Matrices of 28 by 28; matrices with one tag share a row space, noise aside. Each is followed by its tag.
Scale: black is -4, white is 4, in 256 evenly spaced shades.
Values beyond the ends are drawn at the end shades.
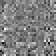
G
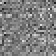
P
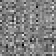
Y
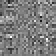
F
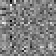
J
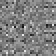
Y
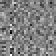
J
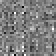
Y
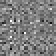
J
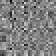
J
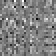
Y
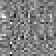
J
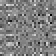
F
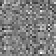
P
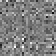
Y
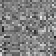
P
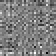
F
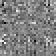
G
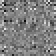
G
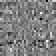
F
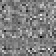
P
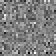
G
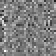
G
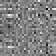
F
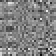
F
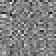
J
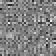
F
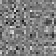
Y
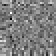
J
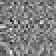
J
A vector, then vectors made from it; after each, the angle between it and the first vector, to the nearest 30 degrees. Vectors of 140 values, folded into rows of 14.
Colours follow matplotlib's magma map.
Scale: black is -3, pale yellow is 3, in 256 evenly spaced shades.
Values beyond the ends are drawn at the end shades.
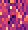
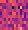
90 degrees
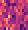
60 degrees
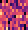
60 degrees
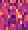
30 degrees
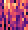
90 degrees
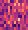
120 degrees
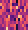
60 degrees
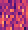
90 degrees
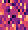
30 degrees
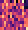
90 degrees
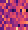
90 degrees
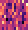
90 degrees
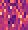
30 degrees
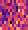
90 degrees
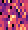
150 degrees
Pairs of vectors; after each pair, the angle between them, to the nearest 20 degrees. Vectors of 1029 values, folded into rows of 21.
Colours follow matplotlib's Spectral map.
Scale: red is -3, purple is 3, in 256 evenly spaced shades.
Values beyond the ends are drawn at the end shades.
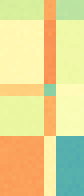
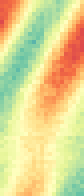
80 degrees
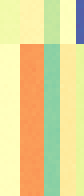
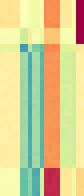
160 degrees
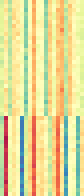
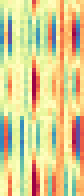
60 degrees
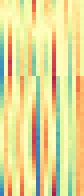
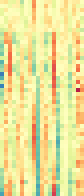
20 degrees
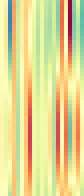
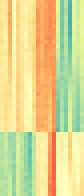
120 degrees
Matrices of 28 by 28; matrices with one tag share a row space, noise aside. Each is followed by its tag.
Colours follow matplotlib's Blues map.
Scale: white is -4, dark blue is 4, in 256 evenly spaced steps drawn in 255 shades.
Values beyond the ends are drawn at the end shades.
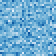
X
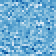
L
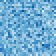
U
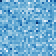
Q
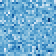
U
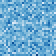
U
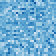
L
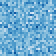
Q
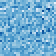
U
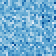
U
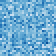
U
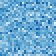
Q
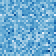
U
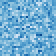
L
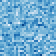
L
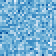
Q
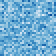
X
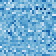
U
